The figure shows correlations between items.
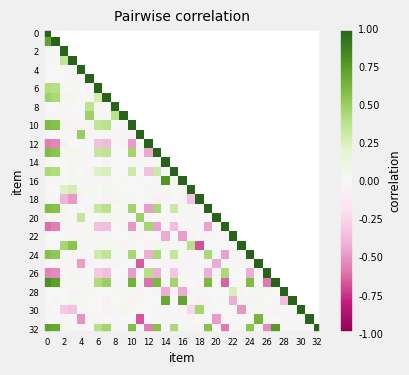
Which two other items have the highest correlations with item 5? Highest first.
9, 8
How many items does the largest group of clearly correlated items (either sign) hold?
14
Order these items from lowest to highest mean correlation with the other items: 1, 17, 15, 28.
28, 17, 15, 1
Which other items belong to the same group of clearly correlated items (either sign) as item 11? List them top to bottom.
4, 20, 25, 31
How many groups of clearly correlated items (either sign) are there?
5
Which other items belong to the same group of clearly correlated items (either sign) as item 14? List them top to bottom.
16, 22, 28, 29
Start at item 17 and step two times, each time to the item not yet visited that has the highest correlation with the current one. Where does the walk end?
3
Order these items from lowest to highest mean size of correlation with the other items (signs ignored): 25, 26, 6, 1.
25, 6, 26, 1
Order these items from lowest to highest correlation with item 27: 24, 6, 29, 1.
29, 6, 24, 1
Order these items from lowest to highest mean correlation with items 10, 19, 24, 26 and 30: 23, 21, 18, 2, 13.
21, 23, 2, 18, 13
